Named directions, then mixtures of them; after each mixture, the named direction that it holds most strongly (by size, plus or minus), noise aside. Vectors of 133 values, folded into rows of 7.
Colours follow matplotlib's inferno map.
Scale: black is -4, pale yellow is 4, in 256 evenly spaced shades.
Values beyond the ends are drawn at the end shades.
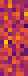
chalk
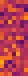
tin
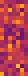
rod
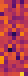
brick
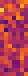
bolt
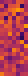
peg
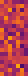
rod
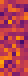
tin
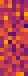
chalk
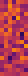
peg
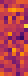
peg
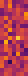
chalk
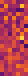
peg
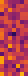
brick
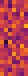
chalk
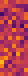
tin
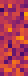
chalk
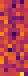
brick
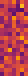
peg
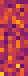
rod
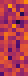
rod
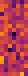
brick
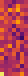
rod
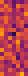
brick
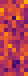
bolt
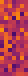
bolt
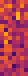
bolt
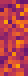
bolt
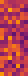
tin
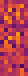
chalk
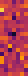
brick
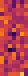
brick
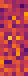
tin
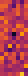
brick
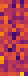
brick
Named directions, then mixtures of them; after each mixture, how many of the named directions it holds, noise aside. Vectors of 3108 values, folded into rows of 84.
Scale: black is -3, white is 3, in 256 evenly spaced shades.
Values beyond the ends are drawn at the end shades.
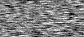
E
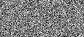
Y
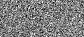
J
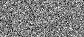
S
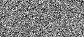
three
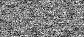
three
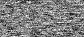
three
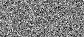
one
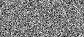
one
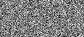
one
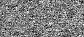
three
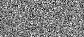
two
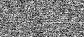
three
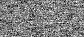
three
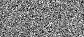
two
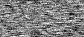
two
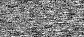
four
